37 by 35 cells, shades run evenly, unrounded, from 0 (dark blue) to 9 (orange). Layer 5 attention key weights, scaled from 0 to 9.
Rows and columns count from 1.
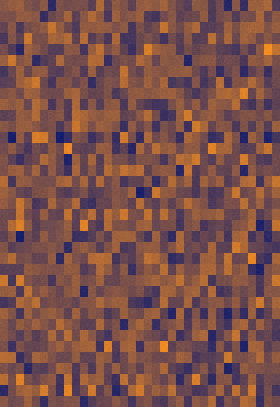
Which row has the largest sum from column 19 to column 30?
14
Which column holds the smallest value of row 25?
33
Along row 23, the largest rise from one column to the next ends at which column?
30
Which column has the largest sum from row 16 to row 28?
35
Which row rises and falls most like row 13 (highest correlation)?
7
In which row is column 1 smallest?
36
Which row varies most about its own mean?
13
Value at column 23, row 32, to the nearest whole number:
4
